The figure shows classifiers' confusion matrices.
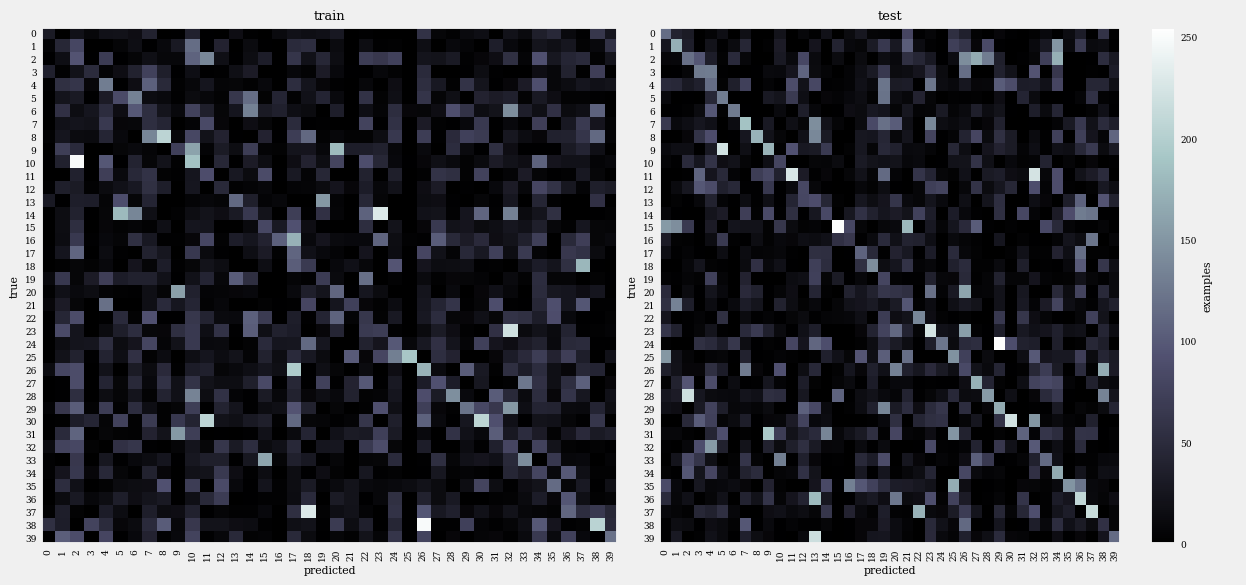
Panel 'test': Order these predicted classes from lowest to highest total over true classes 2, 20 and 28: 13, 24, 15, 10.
24, 13, 10, 15
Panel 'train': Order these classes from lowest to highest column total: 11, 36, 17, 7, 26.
11, 36, 7, 26, 17
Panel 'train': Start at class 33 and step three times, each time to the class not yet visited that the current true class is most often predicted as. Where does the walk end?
2
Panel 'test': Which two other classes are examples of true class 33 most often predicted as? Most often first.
10, 27
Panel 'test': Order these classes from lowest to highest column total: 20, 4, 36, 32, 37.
37, 20, 32, 36, 4
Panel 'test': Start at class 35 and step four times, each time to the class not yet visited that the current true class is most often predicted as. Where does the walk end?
1
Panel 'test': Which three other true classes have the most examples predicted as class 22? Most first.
37, 14, 11
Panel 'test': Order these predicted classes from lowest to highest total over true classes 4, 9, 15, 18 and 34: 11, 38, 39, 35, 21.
35, 39, 38, 11, 21
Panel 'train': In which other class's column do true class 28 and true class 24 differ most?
18
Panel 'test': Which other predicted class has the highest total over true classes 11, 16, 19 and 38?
32
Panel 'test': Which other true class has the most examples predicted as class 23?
7
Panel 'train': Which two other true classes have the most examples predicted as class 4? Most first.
21, 10
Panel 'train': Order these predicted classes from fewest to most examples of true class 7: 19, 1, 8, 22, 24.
19, 1, 8, 24, 22
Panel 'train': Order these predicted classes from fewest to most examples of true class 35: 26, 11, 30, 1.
11, 26, 1, 30
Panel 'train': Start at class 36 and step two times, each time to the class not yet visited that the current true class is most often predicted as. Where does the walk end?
34
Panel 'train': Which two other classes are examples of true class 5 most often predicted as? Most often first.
6, 14
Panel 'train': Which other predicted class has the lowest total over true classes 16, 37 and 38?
25
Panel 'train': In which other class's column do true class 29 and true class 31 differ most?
9
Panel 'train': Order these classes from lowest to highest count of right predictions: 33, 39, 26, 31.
31, 39, 33, 26
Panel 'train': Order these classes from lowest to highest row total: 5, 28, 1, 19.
1, 19, 5, 28
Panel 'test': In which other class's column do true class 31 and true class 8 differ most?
9
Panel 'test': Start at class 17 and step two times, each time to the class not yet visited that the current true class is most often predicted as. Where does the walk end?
13
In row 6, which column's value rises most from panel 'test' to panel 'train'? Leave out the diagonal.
14
